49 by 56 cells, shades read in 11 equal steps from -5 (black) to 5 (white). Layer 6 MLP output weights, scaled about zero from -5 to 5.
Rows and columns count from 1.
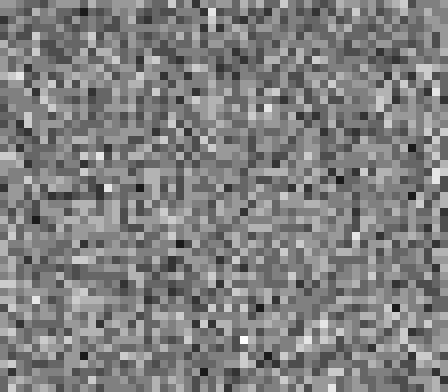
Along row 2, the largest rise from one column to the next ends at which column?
27
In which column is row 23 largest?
55
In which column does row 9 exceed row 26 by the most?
54
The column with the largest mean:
2
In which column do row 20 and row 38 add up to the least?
35
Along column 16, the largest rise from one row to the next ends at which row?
45
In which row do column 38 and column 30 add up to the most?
31
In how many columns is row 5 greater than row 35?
15
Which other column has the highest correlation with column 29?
18
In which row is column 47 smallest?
44
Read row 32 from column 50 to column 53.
-1 -1 0 1
